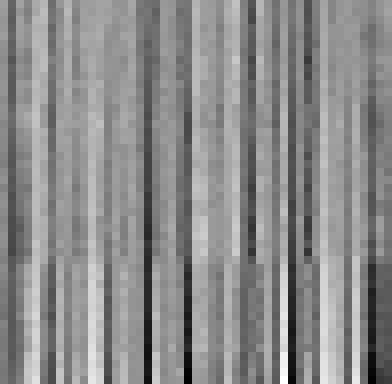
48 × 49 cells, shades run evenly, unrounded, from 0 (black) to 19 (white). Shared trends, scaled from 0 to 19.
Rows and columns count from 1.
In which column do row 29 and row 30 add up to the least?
19
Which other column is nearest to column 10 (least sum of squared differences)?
4
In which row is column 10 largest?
48
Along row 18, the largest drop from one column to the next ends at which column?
37
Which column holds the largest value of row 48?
36
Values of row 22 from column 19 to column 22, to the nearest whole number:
5 9 11 12
